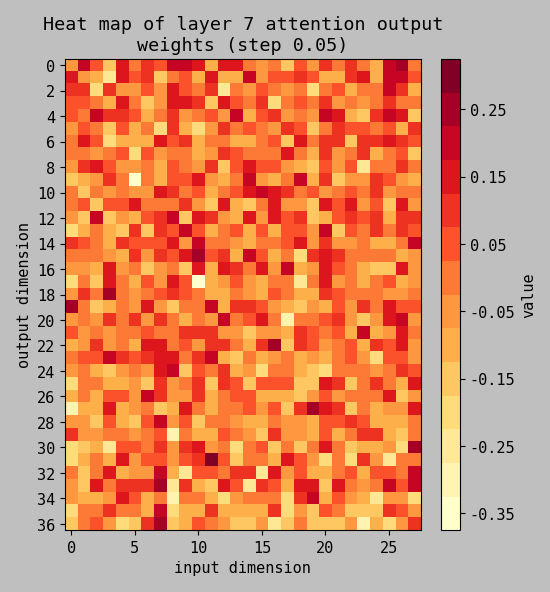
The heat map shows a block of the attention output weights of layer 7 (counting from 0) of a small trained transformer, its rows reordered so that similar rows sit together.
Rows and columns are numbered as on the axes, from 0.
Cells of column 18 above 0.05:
10
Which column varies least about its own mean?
21
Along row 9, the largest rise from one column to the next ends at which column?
6
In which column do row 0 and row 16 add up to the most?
26
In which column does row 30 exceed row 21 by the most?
27
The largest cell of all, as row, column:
31, 11
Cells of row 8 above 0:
12
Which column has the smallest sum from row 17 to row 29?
17
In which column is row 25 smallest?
0
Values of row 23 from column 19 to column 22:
-0.05 -0.1 0 0.05
